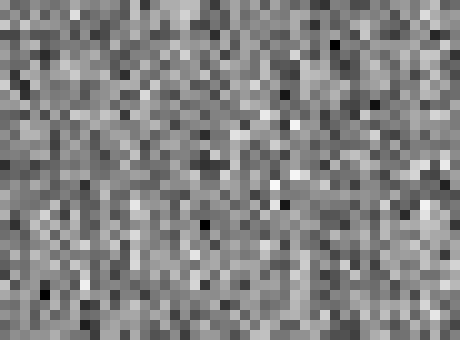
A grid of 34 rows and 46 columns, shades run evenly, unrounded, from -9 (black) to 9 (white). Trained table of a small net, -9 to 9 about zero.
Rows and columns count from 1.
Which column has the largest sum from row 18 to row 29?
14
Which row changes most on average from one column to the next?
21
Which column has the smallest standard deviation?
7
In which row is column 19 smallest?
34
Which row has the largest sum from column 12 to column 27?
26
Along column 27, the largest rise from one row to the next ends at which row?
25
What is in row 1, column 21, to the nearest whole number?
-1
